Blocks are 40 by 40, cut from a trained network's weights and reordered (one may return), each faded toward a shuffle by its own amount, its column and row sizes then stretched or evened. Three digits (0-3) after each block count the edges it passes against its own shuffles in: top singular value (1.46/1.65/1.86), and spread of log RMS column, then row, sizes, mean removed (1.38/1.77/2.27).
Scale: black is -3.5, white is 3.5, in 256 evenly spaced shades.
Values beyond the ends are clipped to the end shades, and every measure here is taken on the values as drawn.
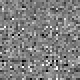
0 1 2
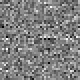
2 0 1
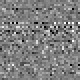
1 1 3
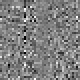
2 3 1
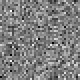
2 0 1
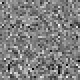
1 0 2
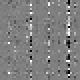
3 3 1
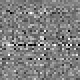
3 0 3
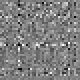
2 2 3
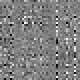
2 3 3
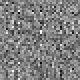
3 2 1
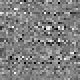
2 0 3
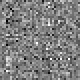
2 2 1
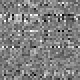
3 0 3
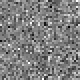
1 1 0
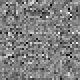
1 1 2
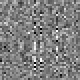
3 2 0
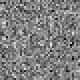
1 1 0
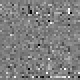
1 1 2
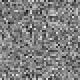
2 0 1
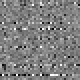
2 1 3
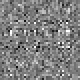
2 2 2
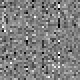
1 3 0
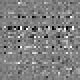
2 2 3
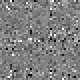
0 2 2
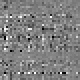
0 2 3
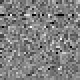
1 0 2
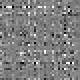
1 3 3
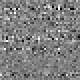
0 0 3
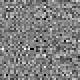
3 0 2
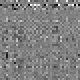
2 1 3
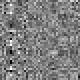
3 2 0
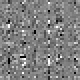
2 3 2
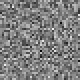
3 1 0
